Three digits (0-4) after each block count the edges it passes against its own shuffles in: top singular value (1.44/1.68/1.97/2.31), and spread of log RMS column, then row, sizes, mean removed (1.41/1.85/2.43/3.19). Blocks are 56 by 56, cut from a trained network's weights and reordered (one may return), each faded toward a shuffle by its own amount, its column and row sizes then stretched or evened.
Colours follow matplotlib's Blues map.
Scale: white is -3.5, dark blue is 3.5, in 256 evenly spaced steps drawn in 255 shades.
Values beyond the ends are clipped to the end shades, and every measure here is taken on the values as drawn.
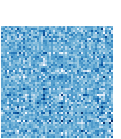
2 2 3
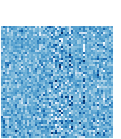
0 3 0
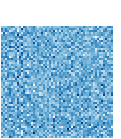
3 2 0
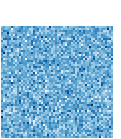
1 0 0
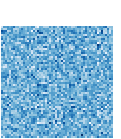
3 2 1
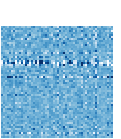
3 1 3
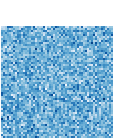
2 0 0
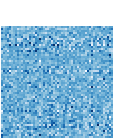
0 2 3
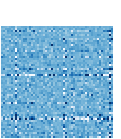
3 2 3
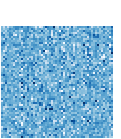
0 2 1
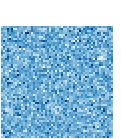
1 0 1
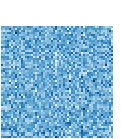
3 1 0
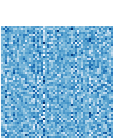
3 3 0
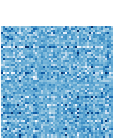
3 2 3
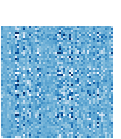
3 4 2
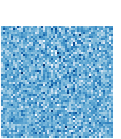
0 2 0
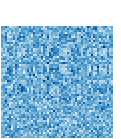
3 1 0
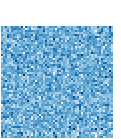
1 1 0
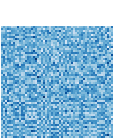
4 1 0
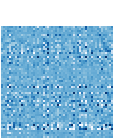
2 3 4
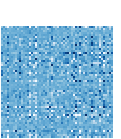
2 3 3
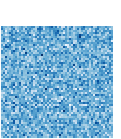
2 0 0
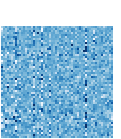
1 3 0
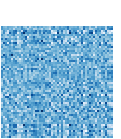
4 0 3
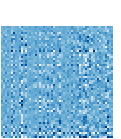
4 4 2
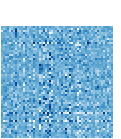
2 3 2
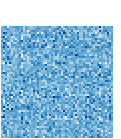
1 2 2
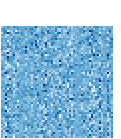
0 3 0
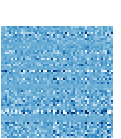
3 2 4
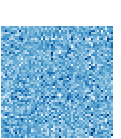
2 2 1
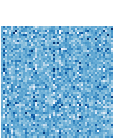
0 3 2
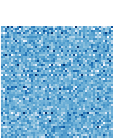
0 0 3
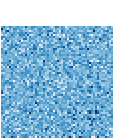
1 0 2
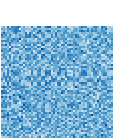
4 0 0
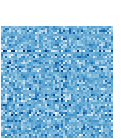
2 2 4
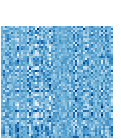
4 4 0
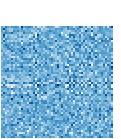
3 2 1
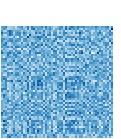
4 1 0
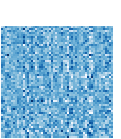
4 3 2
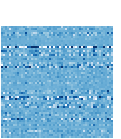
3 0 4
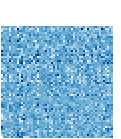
2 2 3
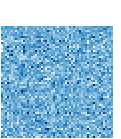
1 2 2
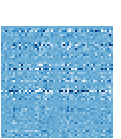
2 2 4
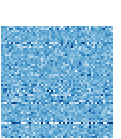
3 0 3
